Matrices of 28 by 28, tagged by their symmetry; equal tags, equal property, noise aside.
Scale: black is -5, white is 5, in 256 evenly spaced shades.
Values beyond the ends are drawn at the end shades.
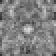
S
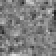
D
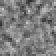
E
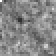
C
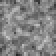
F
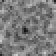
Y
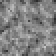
Y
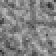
Y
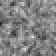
E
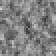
F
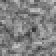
E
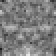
S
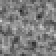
F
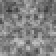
S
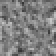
D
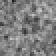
Y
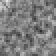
C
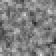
E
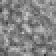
Y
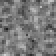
F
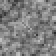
C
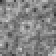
C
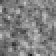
E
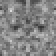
S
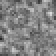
C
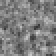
D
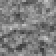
E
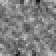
F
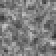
E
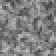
D
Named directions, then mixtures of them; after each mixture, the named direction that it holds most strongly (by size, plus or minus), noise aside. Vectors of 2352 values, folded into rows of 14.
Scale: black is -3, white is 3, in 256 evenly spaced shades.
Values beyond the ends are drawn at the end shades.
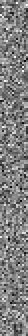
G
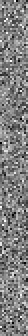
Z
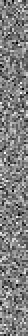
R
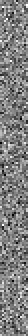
Z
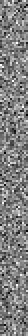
R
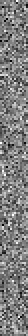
Z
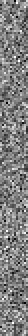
G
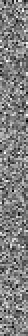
R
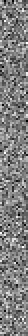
R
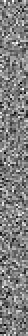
R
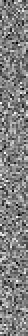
R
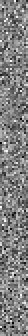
Z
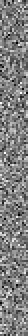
R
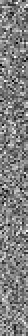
G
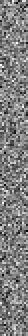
R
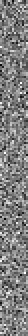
R
